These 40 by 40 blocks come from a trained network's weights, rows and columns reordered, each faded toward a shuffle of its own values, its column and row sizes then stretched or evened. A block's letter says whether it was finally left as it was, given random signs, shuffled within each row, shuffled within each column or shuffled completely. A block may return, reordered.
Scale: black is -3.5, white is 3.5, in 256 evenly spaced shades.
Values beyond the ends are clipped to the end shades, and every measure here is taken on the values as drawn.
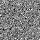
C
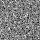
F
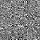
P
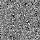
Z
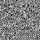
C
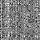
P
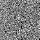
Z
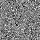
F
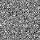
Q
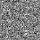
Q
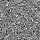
F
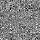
Q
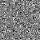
Q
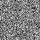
F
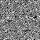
C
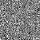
Q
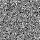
F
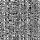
P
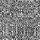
P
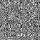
P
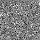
C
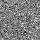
F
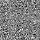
Q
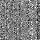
Z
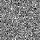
Z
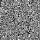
Z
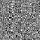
P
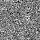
F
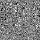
P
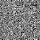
Q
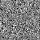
C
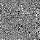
Q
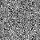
Z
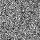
F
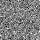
F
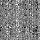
P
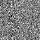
Z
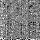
P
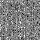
Z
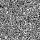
F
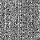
P
